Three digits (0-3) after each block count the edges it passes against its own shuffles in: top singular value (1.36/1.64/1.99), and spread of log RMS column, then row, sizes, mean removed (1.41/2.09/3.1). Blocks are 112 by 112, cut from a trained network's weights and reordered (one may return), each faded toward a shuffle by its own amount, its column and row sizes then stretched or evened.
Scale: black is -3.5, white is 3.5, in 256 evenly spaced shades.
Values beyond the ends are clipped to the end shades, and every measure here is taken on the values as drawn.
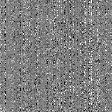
2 3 1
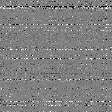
3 1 3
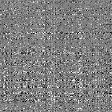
2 1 3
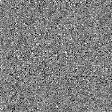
0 1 2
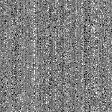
2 2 0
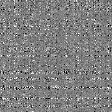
1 2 3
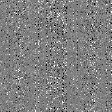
0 3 1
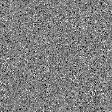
0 2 0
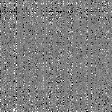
1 3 2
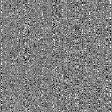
2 3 0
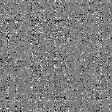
1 2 2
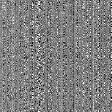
3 3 1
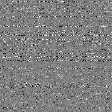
0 0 3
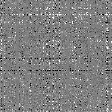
2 3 2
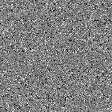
0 0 2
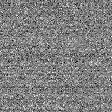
2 0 0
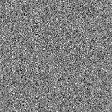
2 1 0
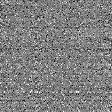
2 1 0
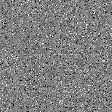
0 1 0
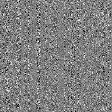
1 3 0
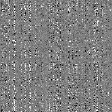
2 3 2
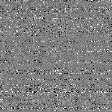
0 1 3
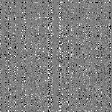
1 3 2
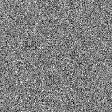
2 1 0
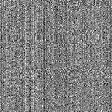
3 0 1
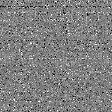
1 1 2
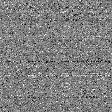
2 0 1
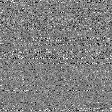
0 0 3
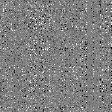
0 3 2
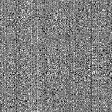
2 0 2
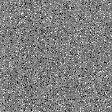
0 1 1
